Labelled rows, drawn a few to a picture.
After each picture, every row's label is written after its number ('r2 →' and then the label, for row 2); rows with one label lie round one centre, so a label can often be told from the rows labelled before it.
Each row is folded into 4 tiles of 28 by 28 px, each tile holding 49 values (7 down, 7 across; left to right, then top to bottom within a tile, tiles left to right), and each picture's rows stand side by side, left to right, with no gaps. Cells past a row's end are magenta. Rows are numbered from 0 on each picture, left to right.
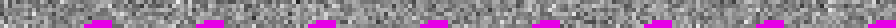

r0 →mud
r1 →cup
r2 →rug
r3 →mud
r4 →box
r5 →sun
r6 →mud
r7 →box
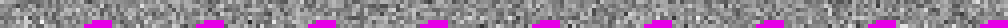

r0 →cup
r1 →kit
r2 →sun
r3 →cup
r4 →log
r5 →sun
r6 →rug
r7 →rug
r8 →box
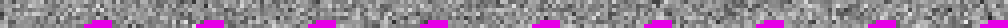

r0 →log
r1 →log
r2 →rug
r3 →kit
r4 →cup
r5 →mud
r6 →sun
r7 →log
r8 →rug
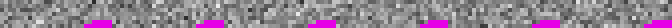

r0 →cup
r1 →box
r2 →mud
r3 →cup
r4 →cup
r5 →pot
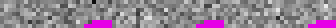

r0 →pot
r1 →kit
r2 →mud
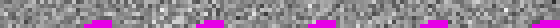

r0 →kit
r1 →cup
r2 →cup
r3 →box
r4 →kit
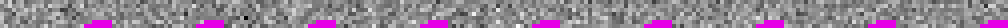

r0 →log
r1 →cup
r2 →cup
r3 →sun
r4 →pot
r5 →cup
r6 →sun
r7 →mud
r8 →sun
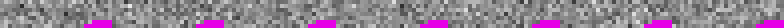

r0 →kit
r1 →rug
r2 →sun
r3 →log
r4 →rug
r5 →sun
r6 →rug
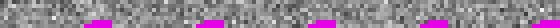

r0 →log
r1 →mud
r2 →rug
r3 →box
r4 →log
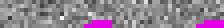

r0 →cup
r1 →log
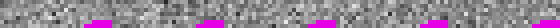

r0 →box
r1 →rug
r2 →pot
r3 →log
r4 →sun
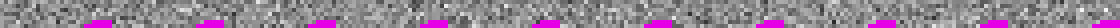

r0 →pot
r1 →cup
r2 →pot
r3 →rug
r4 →rug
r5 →cup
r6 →pot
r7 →box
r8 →mud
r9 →rug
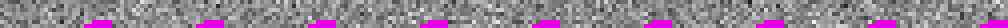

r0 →box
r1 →pot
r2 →mud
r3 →sun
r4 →pot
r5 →rug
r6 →mud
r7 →box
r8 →rug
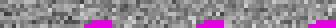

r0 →pot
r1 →kit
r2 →box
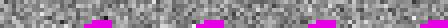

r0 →pot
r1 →log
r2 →cup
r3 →rug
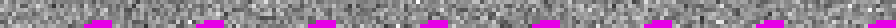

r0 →rug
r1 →sun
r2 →mud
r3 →mud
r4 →kit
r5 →rug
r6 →rug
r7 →mud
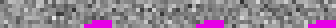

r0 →log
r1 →log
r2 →kit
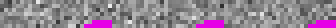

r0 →box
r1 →pot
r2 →kit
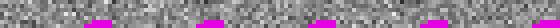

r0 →sun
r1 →rug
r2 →kit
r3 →box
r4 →mud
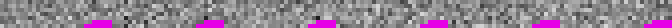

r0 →cup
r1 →rug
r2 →rug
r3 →log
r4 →mud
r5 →pot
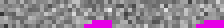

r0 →pot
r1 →mud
